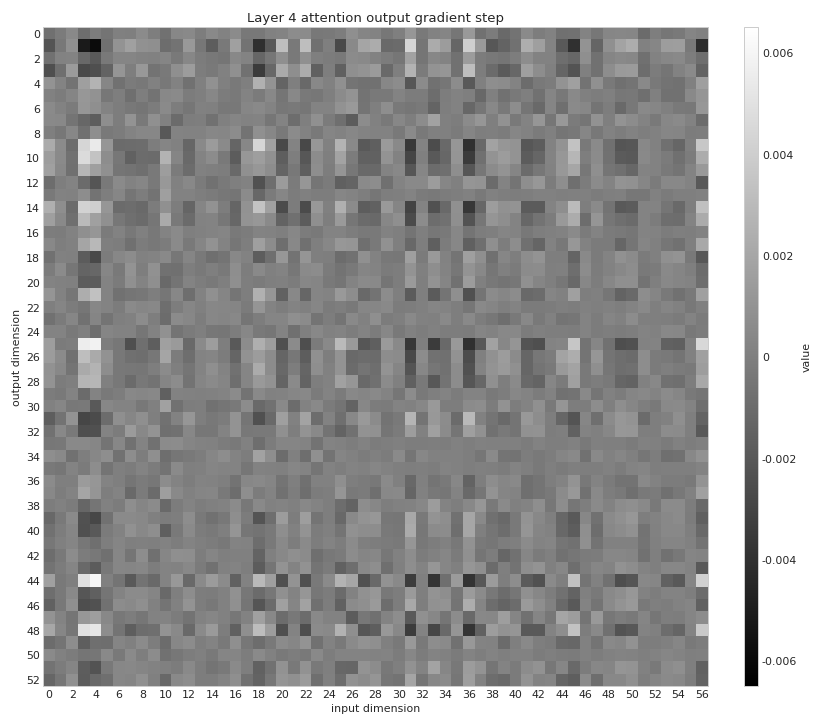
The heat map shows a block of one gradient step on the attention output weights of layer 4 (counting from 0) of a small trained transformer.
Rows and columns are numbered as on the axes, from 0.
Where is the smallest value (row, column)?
1, 4
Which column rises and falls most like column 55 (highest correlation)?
30
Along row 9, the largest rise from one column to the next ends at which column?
3
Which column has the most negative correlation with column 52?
32
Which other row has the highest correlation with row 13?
33
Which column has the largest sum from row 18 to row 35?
18
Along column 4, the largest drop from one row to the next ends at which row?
45
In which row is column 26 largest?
44
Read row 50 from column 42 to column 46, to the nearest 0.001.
0 0 0 0 0
